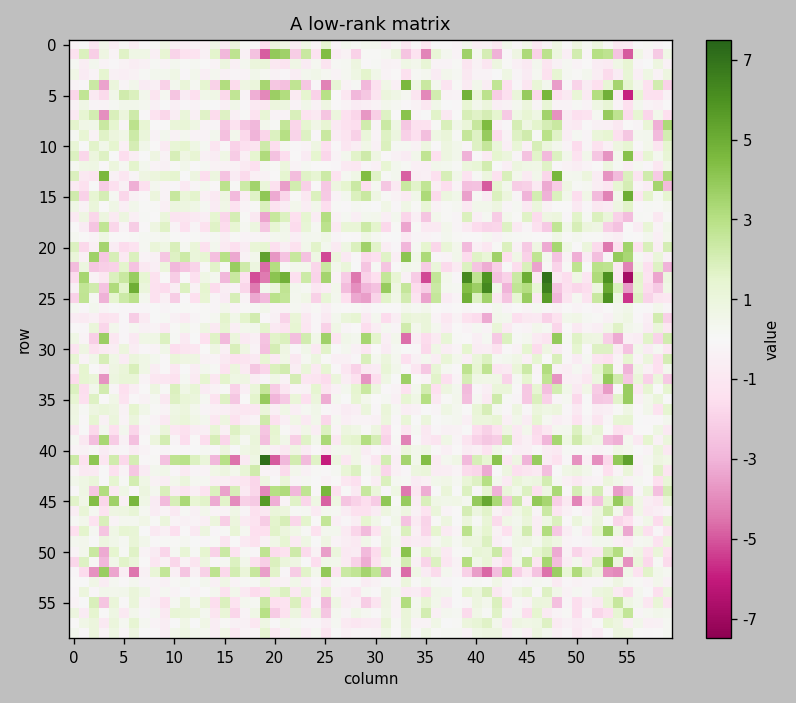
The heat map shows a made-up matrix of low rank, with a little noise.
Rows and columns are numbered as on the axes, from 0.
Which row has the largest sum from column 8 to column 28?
52
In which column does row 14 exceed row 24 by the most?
18
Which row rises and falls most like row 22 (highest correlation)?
30
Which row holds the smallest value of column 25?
41
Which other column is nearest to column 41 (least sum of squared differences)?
6
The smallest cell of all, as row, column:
23, 55
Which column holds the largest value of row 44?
25
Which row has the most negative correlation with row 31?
22
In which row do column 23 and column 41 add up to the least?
14
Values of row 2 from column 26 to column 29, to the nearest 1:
0 0 1 0
